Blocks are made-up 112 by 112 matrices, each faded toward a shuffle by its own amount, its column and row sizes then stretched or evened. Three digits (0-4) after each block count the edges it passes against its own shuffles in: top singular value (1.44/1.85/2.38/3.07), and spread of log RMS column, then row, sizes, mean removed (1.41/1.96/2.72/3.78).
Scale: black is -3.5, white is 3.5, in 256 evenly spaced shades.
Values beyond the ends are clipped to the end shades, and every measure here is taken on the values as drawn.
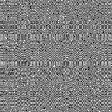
4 1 1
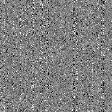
2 3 0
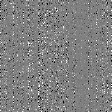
2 4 1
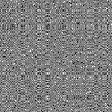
4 2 0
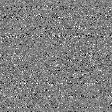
0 0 3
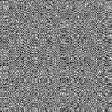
4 2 1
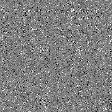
1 2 1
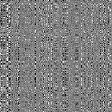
4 4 1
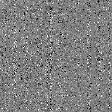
1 3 1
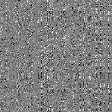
3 3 0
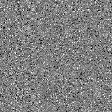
2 1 1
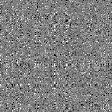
3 2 1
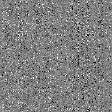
0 3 1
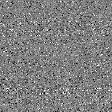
0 0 3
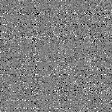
1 2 3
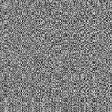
4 3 2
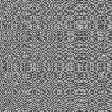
4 2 1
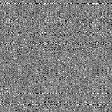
3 0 3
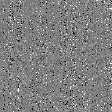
1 3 0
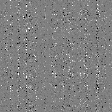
1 3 1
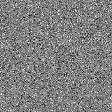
2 0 0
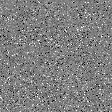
0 0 1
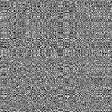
4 2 3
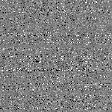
0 1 3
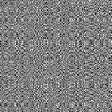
4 3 2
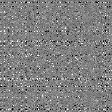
3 2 3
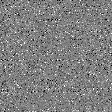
1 0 2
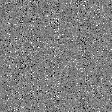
0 2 1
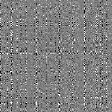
3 4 2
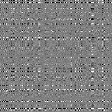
4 3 4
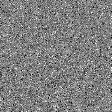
0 1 1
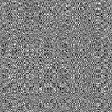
4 2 2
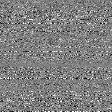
0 0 4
